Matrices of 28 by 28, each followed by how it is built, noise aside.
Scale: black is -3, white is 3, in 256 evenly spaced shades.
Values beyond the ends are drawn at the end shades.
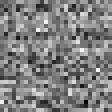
blocks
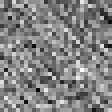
Toeplitz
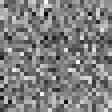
repeating columns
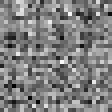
blocks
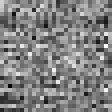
blocks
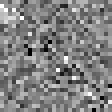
block diagonal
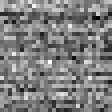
blocks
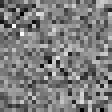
block diagonal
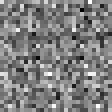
repeating columns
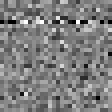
uneven rows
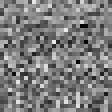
repeating columns
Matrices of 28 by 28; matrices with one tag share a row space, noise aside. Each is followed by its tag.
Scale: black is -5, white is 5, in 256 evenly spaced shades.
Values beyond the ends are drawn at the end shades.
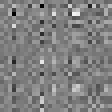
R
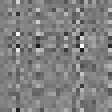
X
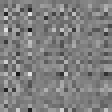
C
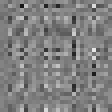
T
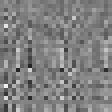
C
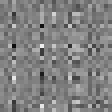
R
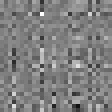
R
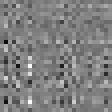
C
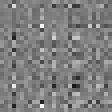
R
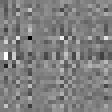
C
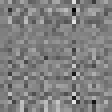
T
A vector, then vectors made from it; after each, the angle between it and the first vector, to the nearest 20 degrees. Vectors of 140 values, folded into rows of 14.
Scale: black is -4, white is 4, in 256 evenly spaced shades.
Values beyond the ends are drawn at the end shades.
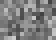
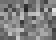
140 degrees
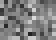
80 degrees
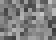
160 degrees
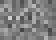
80 degrees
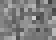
20 degrees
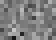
140 degrees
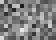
100 degrees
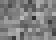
140 degrees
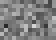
60 degrees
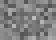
80 degrees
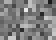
40 degrees
